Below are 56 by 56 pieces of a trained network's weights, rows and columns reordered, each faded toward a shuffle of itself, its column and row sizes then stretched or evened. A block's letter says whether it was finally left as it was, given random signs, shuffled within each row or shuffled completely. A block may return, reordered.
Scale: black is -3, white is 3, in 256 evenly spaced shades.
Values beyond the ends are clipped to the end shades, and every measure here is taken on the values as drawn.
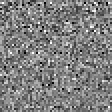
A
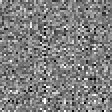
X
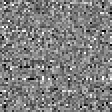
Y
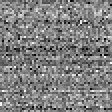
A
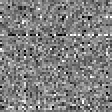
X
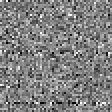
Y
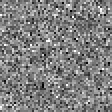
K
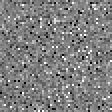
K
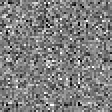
Y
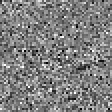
A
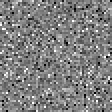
K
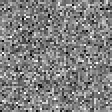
K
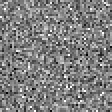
K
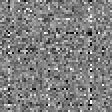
Y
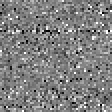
A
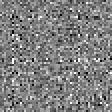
X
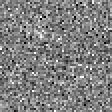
K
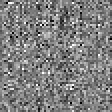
X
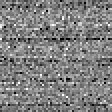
A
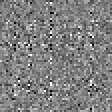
Y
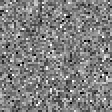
K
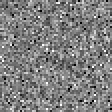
K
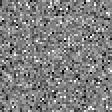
K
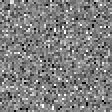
K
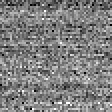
A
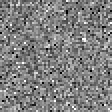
K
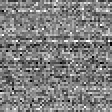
A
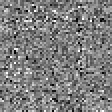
Y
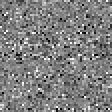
A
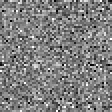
A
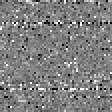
A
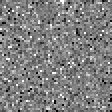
K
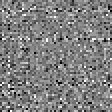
X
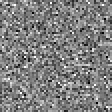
K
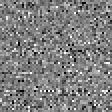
A
